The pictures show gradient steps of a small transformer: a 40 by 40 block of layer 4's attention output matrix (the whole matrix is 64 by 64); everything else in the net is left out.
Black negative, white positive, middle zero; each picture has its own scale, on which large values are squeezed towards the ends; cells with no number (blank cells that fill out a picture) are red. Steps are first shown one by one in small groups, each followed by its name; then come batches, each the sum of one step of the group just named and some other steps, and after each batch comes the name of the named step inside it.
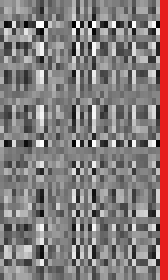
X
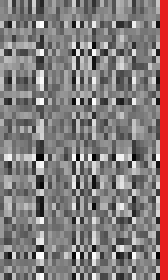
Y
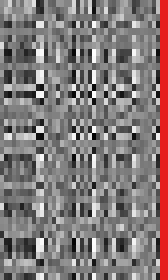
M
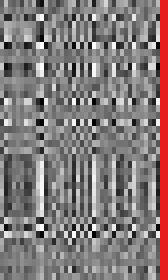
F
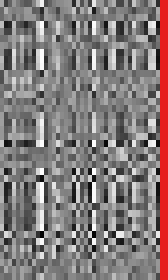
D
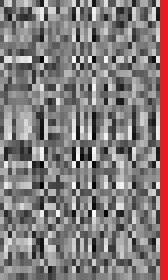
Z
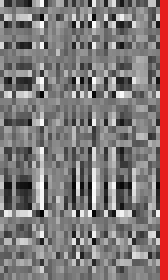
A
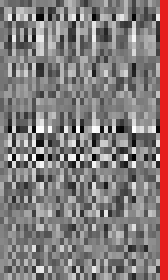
A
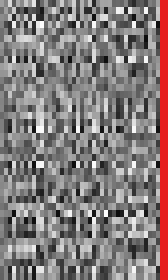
X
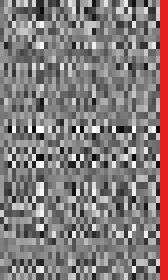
F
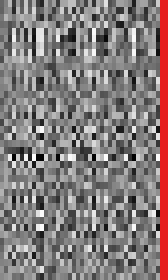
Z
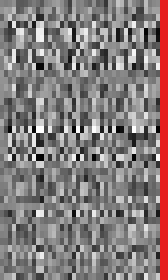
Y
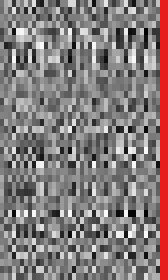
F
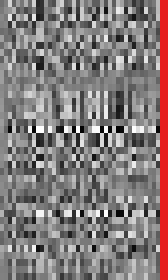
Y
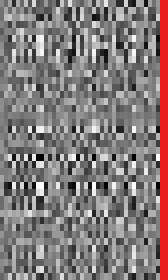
A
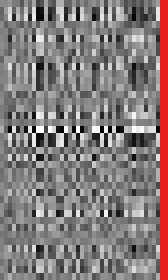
X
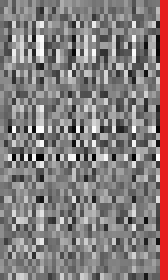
X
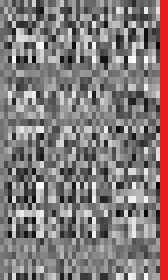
A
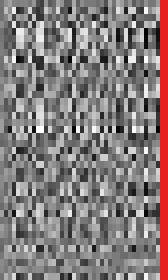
X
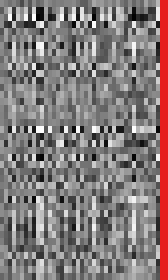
X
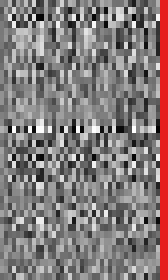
X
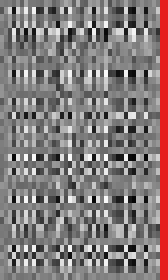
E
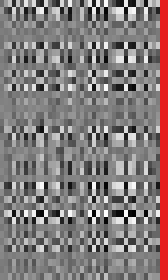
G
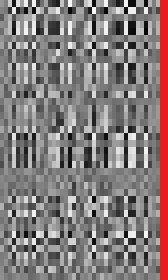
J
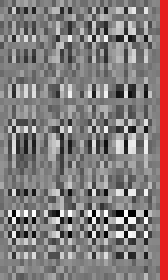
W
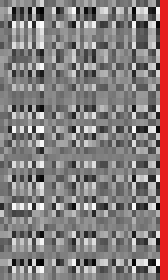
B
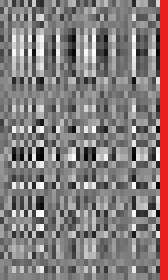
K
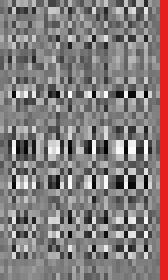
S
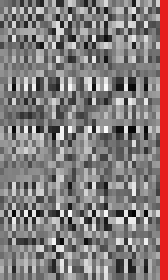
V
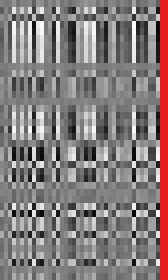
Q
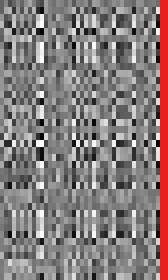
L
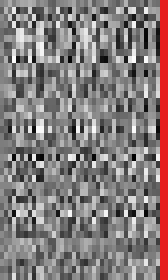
Q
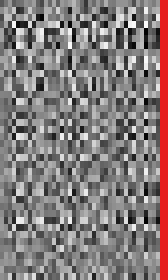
V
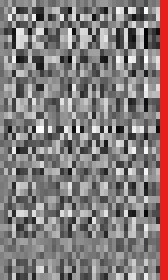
S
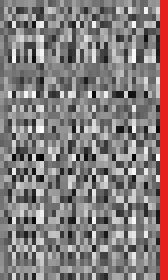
S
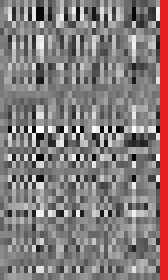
B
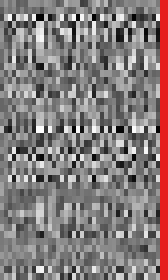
S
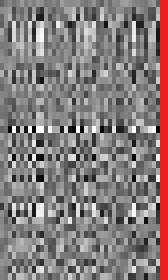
B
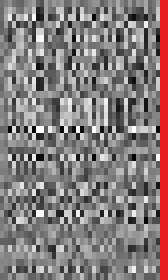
K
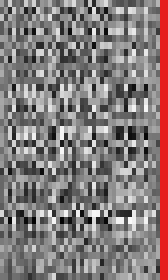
V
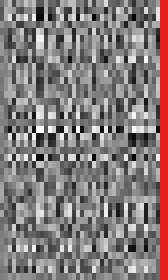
E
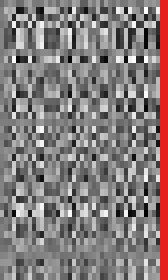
B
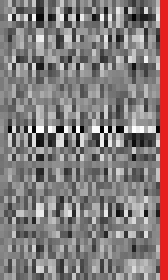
J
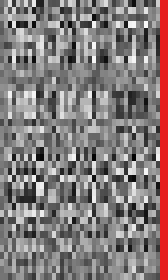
K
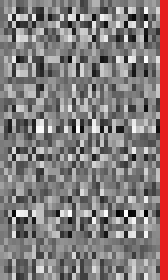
W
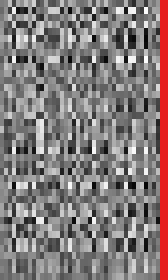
S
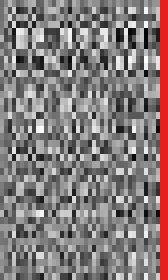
S
